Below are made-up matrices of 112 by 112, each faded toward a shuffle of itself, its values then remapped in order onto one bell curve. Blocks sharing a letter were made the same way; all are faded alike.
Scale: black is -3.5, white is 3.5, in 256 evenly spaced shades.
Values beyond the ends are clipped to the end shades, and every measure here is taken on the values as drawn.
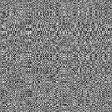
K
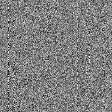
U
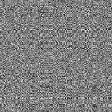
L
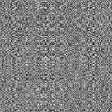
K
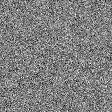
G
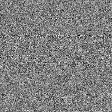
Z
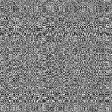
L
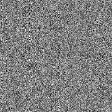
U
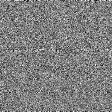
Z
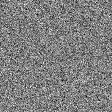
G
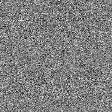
Z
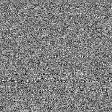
Z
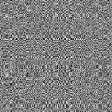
K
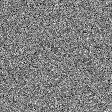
G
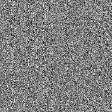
U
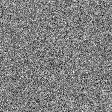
G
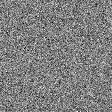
G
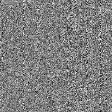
U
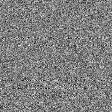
Z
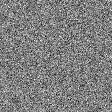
G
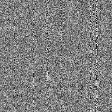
U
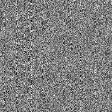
U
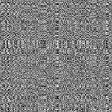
K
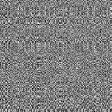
K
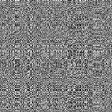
K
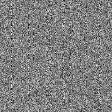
U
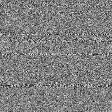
Z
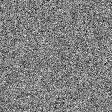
G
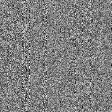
U
